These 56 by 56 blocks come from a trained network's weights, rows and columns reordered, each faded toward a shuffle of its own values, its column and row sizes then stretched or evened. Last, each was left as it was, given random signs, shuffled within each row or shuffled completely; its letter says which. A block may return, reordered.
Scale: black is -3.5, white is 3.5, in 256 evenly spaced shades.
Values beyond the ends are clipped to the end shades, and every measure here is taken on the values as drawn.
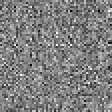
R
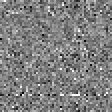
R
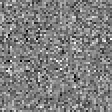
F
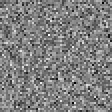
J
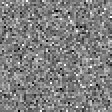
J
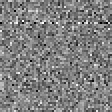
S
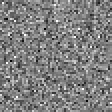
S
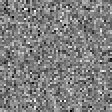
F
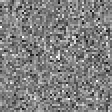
F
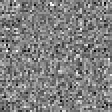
R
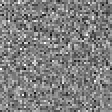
R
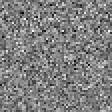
S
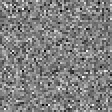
S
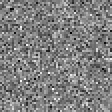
J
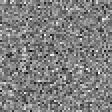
R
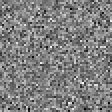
S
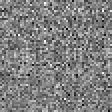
R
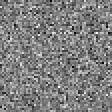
S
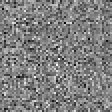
R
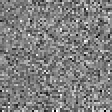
F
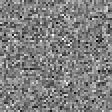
R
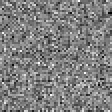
S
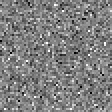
J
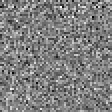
S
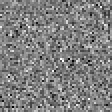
S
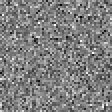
J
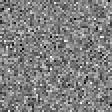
J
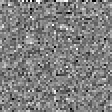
R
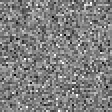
J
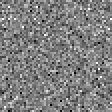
J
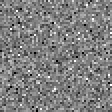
J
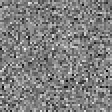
S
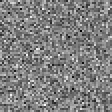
J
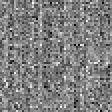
R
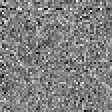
F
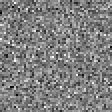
S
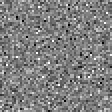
J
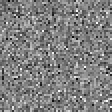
F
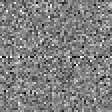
S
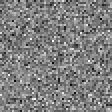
J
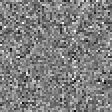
F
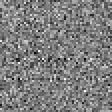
F
